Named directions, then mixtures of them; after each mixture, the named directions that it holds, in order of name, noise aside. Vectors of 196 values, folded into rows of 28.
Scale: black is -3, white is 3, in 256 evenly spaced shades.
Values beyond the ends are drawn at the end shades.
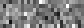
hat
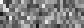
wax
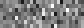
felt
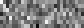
wax.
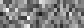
hat, wax.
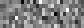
felt, hat.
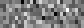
felt, hat.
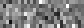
hat.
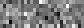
hat.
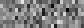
felt.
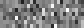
felt.
